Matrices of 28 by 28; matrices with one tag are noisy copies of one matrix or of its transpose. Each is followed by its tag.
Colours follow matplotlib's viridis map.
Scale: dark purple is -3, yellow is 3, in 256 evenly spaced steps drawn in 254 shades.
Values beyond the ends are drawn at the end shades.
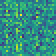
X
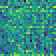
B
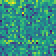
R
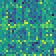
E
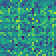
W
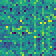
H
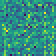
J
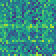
E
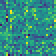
B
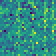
W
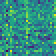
B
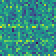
E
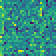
R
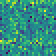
R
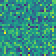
J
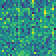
W
